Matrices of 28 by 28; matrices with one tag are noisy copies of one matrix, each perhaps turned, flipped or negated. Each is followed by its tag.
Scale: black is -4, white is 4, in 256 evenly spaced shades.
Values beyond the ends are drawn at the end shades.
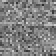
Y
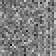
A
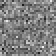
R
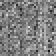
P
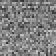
A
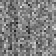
P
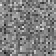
R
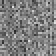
A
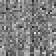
Y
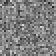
R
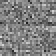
Y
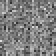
Y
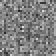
R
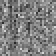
P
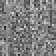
Y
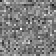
R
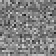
A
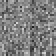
Y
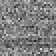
P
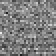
A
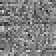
Y
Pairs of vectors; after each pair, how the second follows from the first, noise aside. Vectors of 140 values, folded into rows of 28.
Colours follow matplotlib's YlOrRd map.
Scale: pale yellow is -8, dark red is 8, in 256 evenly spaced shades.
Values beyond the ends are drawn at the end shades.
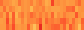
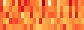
reversed, scaled up.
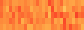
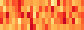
reversed, scaled up.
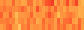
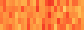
copied.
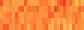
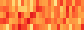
reversed, scaled up.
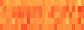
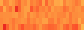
reversed, negated, partly zeroed.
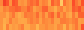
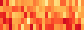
reversed, scaled up.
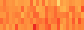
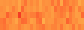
wrapped around, negated, shrunk.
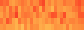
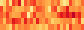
wrapped around, negated, scaled up.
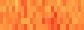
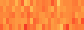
reversed, negated, partly zeroed.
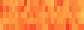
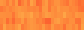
wrapped around, negated, shrunk.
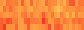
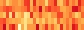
reversed, scaled up.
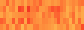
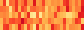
wrapped around, negated, scaled up.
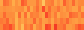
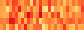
wrapped around, negated, scaled up.
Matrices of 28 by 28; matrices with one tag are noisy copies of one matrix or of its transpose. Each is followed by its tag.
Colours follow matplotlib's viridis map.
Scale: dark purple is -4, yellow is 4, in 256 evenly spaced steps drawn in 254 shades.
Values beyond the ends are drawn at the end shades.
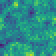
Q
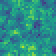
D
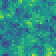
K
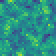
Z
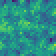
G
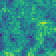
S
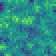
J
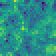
K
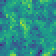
G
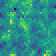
G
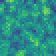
Z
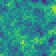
S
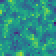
Z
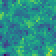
K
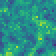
S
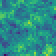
K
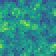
G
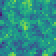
G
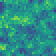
J
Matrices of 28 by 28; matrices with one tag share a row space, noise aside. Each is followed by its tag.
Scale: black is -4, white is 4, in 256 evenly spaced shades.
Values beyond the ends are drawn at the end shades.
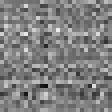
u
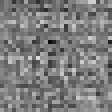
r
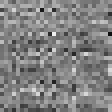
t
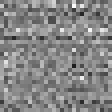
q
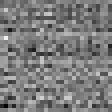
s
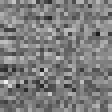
s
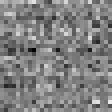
s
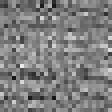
t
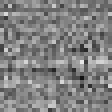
q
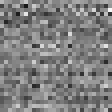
u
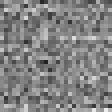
u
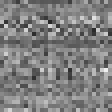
u
